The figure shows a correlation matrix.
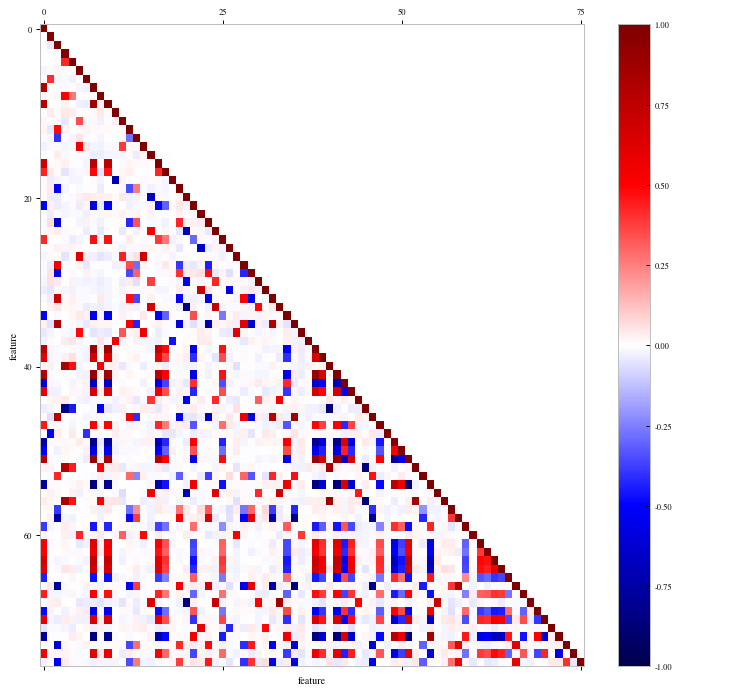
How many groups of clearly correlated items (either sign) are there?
8
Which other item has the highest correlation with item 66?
58
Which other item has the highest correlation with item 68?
33
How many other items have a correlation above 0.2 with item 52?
5
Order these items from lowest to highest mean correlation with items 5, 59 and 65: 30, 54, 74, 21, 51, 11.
51, 74, 30, 11, 21, 54
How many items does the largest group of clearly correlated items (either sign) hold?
29
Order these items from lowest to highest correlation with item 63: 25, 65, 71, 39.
65, 71, 25, 39
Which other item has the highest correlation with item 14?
27
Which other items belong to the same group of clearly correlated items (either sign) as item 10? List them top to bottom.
18, 37
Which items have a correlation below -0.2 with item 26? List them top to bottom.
22, 31, 71
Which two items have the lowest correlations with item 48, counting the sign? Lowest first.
1, 6
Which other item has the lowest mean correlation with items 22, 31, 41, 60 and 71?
26
